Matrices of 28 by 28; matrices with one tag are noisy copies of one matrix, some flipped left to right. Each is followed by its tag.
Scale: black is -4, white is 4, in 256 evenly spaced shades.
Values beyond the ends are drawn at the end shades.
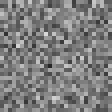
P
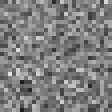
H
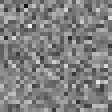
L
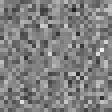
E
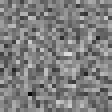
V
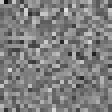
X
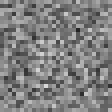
V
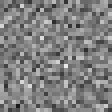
L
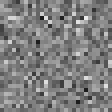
E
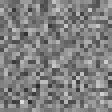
E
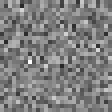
P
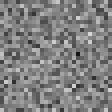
X
